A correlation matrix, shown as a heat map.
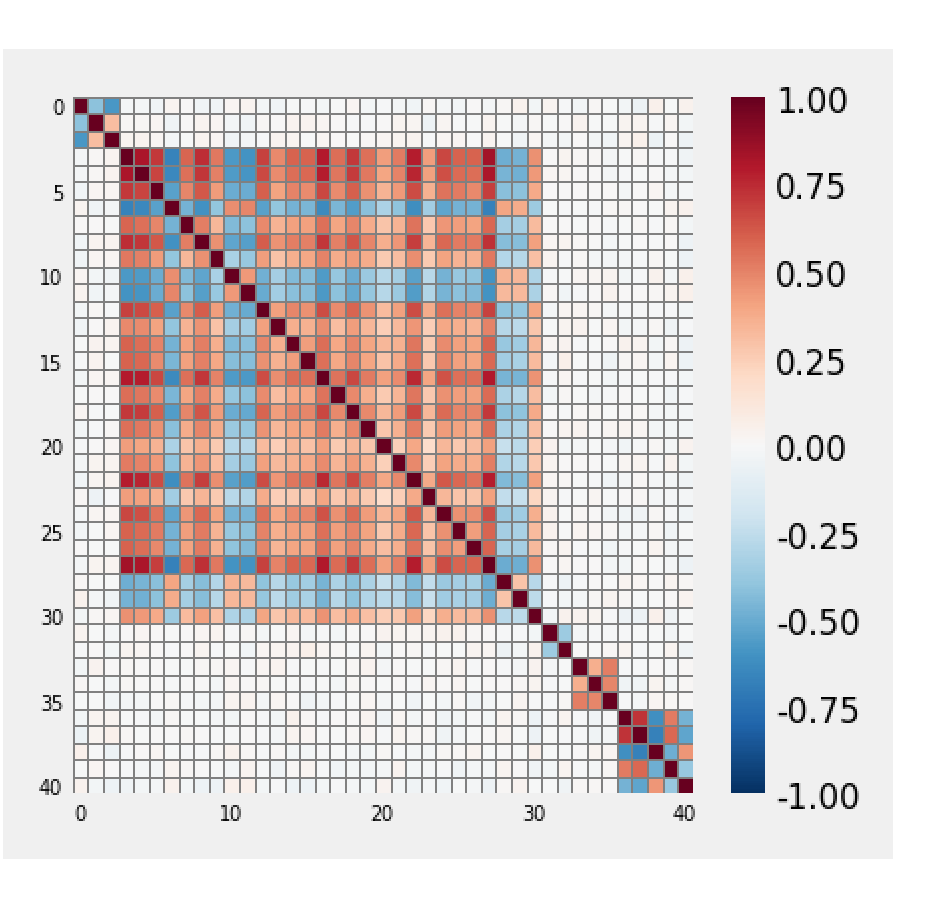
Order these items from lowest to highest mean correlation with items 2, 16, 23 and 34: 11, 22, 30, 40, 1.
11, 40, 1, 30, 22
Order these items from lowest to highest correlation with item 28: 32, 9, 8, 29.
8, 9, 32, 29
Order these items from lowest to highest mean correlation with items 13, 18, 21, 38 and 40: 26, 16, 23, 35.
35, 23, 26, 16
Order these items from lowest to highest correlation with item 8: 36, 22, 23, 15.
36, 23, 15, 22
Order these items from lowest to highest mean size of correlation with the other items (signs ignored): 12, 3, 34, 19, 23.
34, 23, 19, 12, 3
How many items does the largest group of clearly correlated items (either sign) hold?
28
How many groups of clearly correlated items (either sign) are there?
5
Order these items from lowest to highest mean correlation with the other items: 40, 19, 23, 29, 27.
29, 40, 23, 19, 27
